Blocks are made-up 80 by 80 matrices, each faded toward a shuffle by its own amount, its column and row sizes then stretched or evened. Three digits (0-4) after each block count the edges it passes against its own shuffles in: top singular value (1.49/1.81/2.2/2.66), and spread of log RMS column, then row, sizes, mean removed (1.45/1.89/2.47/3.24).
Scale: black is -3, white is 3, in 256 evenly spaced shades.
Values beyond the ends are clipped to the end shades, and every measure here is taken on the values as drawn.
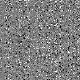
0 3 1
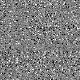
0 1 2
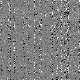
0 4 1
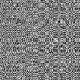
4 2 2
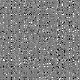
3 3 2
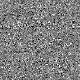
0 1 2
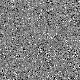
0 1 1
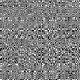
4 2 3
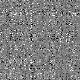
2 2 2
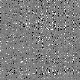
2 3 2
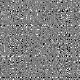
1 3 3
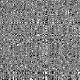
3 2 3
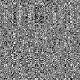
3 2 1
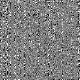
0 4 1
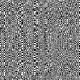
4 4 0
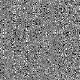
2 3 0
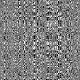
4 4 0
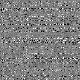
2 0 4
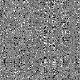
2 3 1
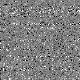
0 1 3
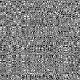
3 0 3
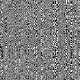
3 4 0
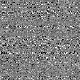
2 0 4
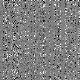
2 4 1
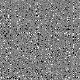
0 3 2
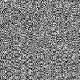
3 2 0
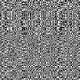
4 3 3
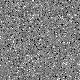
0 0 0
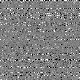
2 0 4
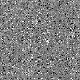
2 1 2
